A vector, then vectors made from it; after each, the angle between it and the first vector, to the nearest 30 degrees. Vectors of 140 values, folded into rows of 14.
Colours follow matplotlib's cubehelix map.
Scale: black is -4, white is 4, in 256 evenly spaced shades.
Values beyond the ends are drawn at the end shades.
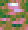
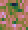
150 degrees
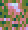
30 degrees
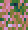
120 degrees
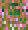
120 degrees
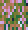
90 degrees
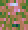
30 degrees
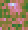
30 degrees
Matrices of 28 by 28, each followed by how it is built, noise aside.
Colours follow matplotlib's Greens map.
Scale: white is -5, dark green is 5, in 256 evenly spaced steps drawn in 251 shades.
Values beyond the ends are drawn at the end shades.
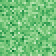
repeating rows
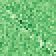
banded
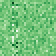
uneven columns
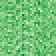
repeating rows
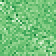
banded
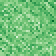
Toeplitz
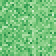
repeating rows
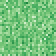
blocks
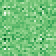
low rank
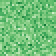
noise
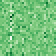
uneven columns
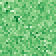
banded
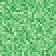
noise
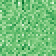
low rank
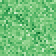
banded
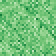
Toeplitz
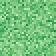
noise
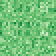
low rank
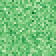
noise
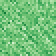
Toeplitz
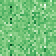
uneven columns
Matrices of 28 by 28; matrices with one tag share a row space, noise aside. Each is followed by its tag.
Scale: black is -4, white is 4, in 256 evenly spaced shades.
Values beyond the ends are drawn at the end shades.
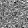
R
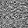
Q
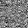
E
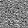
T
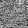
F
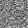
R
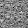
F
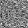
R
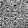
F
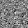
R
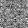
F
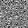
T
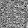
R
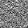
T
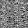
R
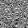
T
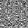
T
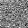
E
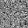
Q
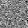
E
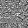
E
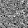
R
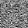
T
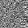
Q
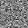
T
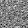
R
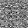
T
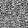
E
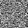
E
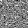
R
